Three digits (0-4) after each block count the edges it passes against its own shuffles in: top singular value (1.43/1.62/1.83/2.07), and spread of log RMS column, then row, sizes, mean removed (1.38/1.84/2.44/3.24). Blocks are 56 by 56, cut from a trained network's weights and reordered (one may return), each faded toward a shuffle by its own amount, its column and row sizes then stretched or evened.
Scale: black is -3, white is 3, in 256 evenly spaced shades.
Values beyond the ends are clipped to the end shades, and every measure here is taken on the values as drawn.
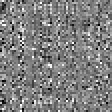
2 4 1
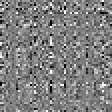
4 4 3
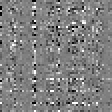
3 4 3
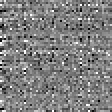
1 2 2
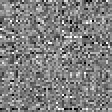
2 2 2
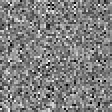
2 2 0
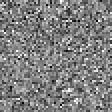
0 0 1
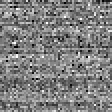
2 1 1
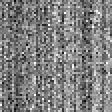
4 1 0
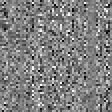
2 4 0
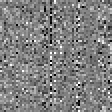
1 4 1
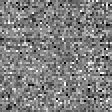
0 0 0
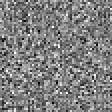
1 1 1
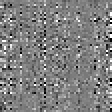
3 4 3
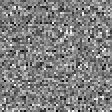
1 0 2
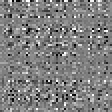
2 3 4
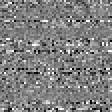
1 0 4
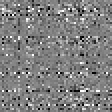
1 3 4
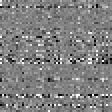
3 2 4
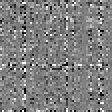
3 4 3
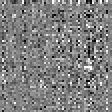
2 4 3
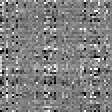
2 4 2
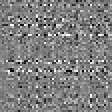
3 3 4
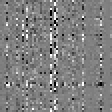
3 4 1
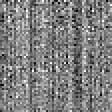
4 1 2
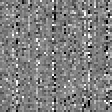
0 4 0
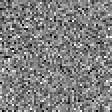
0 0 1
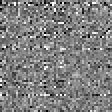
2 2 3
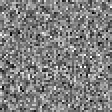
1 0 1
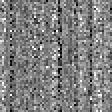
3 3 0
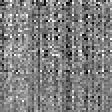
4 2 3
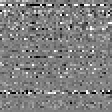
1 0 4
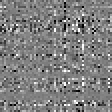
1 3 4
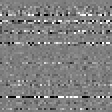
4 0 4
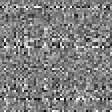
4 1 3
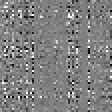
0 4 3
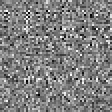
2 2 2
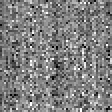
1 2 1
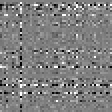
3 2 4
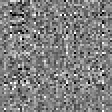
3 3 2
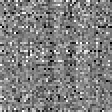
1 0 3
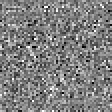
0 0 2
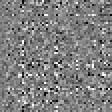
2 3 3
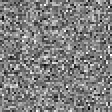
2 0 0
